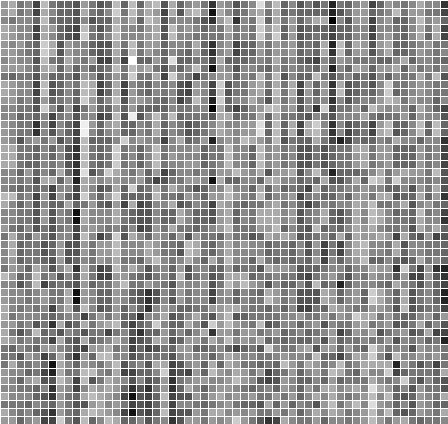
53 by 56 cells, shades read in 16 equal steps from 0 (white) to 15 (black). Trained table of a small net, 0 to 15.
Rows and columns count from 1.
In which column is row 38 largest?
10
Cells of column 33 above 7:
20
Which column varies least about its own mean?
4
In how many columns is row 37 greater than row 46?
26
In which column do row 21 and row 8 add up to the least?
17
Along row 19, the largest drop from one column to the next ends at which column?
11
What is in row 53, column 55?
8
